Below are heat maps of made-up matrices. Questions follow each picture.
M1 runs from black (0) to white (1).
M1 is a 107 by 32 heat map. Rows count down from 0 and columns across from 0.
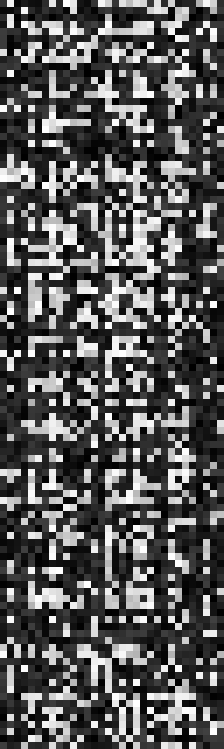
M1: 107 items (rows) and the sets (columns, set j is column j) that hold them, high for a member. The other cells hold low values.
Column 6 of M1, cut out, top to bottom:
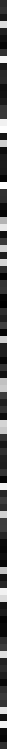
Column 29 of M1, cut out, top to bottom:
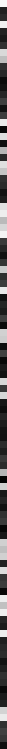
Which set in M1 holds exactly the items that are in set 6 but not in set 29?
31
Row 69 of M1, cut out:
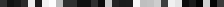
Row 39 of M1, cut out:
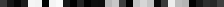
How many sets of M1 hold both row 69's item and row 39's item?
9
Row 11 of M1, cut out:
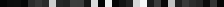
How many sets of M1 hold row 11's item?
6
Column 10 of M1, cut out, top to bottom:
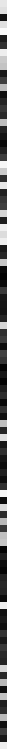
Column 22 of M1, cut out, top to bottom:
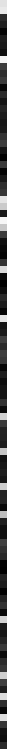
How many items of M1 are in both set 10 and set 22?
6
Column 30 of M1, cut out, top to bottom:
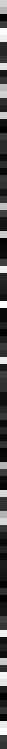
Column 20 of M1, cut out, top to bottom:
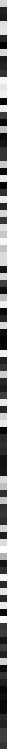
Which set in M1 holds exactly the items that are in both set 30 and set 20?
14
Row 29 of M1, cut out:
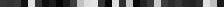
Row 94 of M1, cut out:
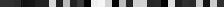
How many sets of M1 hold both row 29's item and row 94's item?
2
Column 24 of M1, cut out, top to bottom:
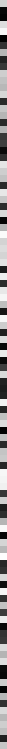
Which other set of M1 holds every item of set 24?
7
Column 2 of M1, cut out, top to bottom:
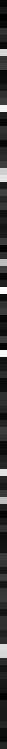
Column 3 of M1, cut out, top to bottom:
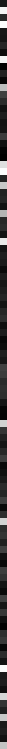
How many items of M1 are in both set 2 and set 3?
1
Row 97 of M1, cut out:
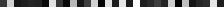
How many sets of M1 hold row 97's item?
10
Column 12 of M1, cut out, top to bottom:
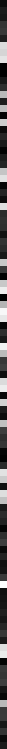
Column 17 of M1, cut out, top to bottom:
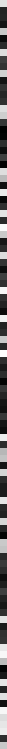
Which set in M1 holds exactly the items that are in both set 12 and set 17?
0
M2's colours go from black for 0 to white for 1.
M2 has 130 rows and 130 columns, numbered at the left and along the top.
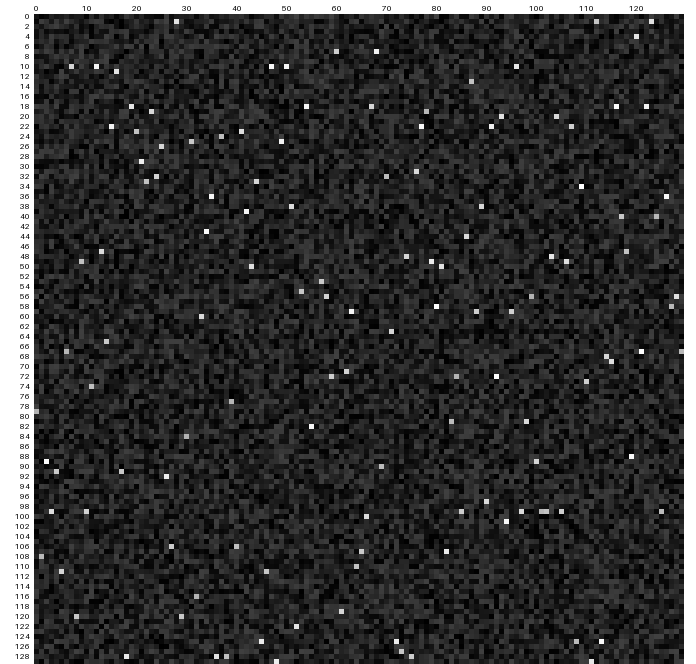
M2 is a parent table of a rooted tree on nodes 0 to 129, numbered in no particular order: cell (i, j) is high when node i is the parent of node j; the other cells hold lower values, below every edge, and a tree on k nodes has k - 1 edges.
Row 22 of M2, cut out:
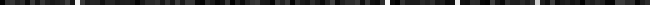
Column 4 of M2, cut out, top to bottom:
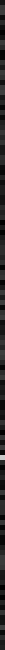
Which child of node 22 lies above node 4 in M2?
91
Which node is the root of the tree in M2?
56
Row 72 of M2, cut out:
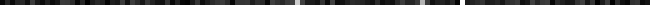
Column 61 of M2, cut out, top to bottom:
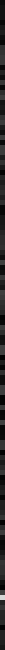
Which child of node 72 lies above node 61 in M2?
59
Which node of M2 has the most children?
99
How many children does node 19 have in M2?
2
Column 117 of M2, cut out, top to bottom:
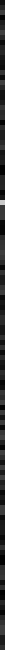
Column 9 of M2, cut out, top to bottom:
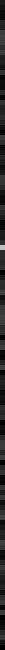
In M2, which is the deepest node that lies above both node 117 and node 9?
49
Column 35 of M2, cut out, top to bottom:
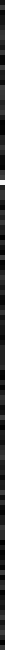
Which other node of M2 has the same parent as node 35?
126
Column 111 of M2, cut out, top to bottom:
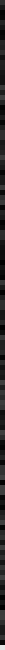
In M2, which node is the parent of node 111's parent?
67
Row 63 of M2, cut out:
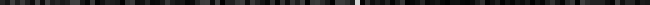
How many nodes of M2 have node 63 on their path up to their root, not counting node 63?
2
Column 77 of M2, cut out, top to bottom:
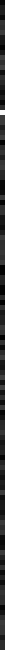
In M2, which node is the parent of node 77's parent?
33
